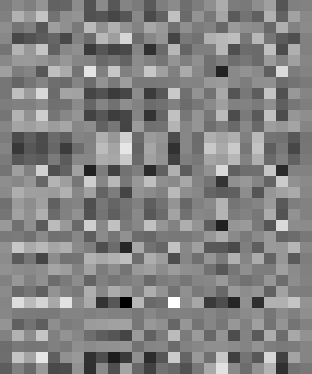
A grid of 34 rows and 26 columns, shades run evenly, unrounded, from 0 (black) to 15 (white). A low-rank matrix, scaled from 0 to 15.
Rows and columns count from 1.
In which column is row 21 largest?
24
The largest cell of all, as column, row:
15, 28
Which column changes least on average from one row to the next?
26
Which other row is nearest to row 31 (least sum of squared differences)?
2
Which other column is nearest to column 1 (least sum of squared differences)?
21
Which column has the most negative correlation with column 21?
19
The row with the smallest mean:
34
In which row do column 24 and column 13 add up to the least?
16
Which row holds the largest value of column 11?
14
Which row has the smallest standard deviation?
29
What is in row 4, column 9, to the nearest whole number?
11
